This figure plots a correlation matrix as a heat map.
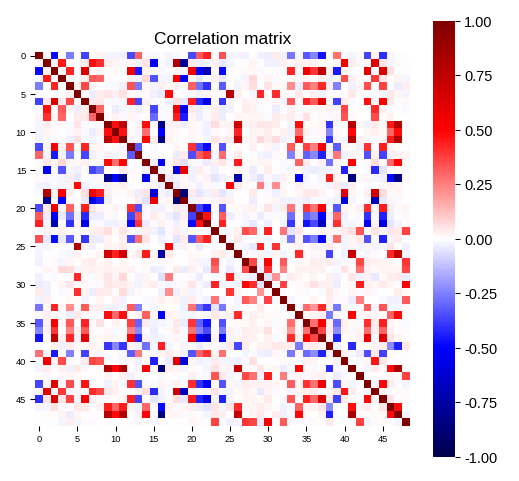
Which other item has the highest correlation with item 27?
30
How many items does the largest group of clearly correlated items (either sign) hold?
17
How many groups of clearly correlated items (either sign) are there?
5
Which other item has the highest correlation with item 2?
37
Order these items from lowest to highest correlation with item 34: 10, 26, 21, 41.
21, 10, 26, 41
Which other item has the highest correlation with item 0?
22
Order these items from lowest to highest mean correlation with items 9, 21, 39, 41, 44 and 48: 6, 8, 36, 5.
6, 36, 5, 8
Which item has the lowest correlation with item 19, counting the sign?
18
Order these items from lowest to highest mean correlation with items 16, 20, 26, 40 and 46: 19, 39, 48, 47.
19, 39, 48, 47
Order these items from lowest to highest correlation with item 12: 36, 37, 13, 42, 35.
13, 42, 36, 35, 37
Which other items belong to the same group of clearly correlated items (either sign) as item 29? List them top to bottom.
5, 17, 25, 31
